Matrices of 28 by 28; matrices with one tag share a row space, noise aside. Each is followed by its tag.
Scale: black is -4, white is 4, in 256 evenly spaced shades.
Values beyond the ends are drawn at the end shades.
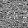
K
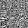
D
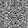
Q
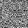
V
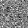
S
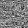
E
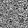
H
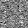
D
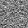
D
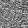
V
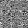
K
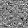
H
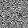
S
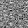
H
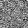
K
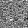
H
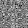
S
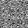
Q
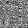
S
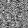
S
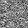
D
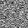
D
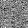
E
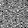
Q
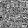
K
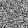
H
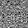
S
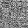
V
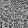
V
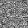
K
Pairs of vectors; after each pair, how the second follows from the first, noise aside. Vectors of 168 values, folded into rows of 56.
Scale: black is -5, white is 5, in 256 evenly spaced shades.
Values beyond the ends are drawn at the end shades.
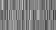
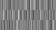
reversed, partly zeroed.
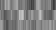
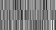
shuffled.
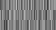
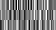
negated, scaled up.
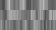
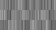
reversed, shrunk.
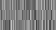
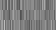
reversed, shrunk.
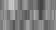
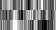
reversed, negated, scaled up.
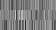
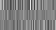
reversed, negated, partly zeroed.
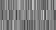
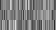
shuffled.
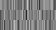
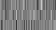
reversed, partly zeroed.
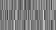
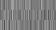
reversed, shrunk.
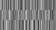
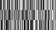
negated, scaled up.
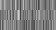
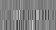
reversed, partly zeroed.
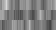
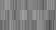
reversed, negated, shrunk.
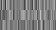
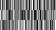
negated, scaled up.
